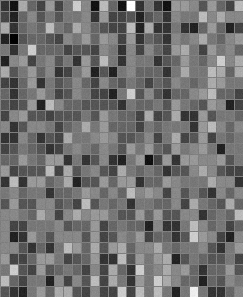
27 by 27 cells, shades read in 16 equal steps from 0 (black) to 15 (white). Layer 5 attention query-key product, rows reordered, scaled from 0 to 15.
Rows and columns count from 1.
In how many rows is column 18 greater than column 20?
9
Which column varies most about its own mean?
2
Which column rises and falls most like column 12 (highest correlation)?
3
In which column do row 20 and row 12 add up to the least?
7
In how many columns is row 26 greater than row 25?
9
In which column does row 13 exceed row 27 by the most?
20
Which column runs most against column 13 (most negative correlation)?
6
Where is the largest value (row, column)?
1, 15
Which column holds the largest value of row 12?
24
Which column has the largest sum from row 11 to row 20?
12
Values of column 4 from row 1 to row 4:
6 8 7 6
